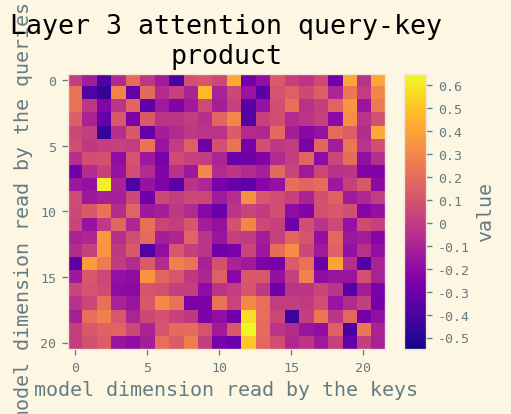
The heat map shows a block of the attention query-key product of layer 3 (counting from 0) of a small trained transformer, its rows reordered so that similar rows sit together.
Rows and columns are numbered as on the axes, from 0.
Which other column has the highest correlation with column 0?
21
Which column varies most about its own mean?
12
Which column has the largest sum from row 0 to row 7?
19
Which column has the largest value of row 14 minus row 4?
2
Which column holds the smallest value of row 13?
5
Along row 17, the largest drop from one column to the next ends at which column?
8
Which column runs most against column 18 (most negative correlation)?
17
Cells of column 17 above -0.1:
13
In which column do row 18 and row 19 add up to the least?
15
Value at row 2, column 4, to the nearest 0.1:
0.2
